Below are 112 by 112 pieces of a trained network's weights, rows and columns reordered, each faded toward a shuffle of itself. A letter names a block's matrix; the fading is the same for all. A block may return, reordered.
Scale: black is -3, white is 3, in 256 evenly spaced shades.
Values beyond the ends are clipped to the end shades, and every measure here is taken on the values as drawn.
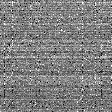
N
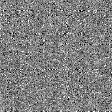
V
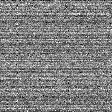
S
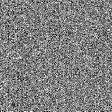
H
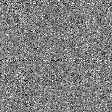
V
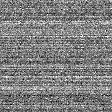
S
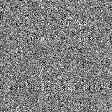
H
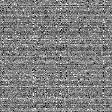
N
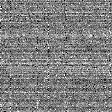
N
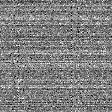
N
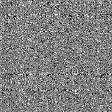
V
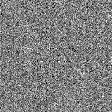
H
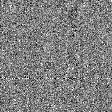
H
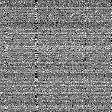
N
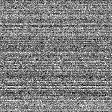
S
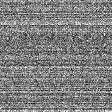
S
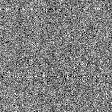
H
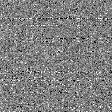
V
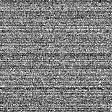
S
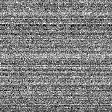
S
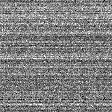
S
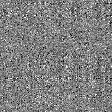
V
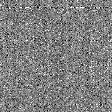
V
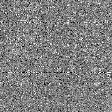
V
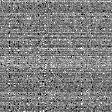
N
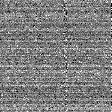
N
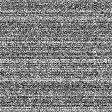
S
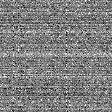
N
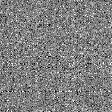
V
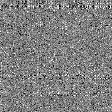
V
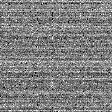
N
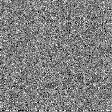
H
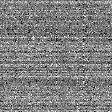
N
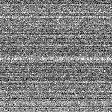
S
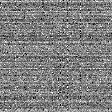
N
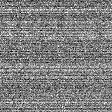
S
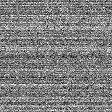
S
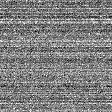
S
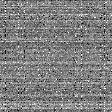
N
